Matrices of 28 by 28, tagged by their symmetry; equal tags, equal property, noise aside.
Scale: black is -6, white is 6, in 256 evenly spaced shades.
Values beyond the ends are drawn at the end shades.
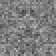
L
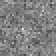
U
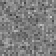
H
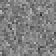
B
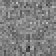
L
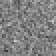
U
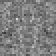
L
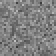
U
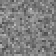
B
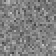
U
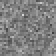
B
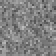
B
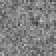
U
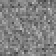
H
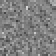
U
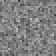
H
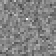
B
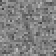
H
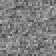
H
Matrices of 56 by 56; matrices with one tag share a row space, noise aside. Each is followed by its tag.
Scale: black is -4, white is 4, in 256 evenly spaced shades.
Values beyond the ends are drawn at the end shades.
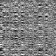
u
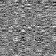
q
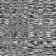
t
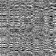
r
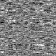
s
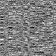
s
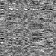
s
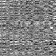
r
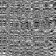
r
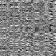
r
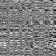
r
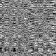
t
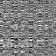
u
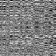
r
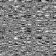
q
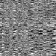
t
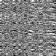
t
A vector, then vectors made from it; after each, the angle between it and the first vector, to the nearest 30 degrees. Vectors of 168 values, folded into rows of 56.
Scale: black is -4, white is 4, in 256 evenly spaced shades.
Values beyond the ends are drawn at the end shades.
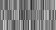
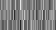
120 degrees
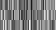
30 degrees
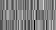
90 degrees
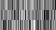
150 degrees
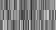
30 degrees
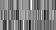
150 degrees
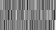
90 degrees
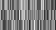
150 degrees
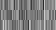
30 degrees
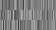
120 degrees
